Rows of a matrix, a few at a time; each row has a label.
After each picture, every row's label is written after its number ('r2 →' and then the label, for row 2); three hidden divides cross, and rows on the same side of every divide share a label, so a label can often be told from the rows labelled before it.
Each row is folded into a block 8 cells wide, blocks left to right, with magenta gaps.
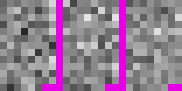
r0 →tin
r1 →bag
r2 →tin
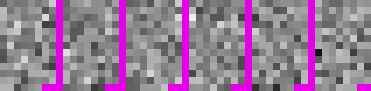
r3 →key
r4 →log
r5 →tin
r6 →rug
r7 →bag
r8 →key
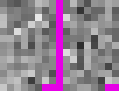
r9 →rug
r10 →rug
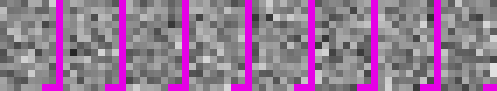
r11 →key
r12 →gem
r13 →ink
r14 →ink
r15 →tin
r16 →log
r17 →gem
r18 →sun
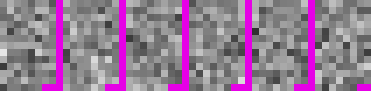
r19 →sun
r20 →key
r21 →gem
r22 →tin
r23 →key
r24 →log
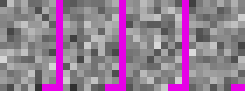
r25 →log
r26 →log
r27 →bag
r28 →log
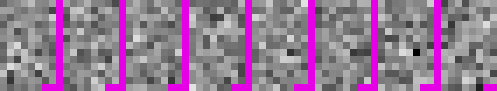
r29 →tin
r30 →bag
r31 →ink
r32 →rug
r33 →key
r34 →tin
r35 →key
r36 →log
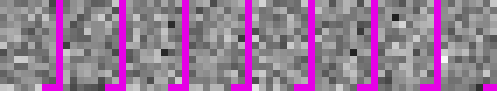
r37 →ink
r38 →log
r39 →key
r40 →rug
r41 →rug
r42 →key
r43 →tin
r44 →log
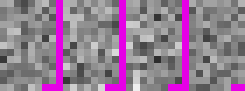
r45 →ink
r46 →ink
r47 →gem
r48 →tin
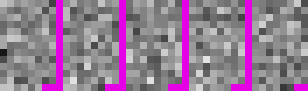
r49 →ink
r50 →rug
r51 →sun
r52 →gem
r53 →gem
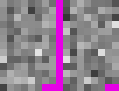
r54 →sun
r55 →sun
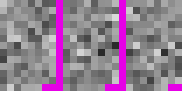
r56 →ink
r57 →tin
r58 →key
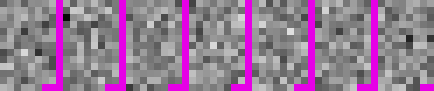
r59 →key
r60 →bag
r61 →sun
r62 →log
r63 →gem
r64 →bag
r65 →rug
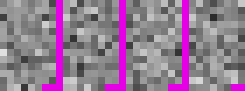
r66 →sun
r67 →rug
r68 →tin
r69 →rug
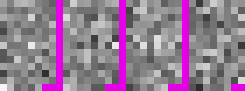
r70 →ink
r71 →rug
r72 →bag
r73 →tin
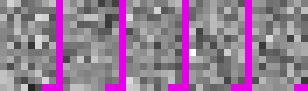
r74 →rug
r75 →ink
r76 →rug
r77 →sun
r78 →gem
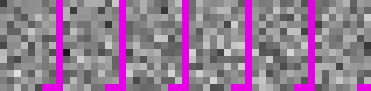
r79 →log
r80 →key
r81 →tin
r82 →sun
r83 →gem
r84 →tin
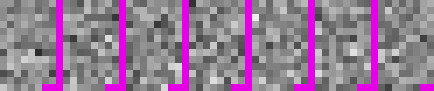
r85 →key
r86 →gem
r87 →bag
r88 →log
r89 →rug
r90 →sun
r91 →log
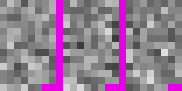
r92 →key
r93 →rug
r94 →sun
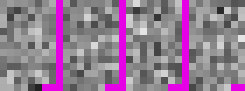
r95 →rug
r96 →bag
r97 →rug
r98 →bag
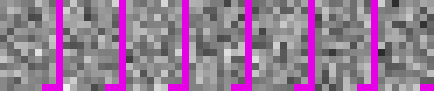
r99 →sun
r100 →rug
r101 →ink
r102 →gem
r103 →log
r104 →bag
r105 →ink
